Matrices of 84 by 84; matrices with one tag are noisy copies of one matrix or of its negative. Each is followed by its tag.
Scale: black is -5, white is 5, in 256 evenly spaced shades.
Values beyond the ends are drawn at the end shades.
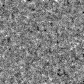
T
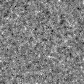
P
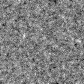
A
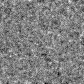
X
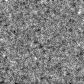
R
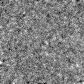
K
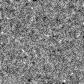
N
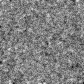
K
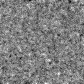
X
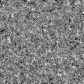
T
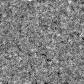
X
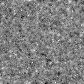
X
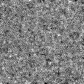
X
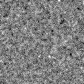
P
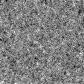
R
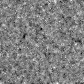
A
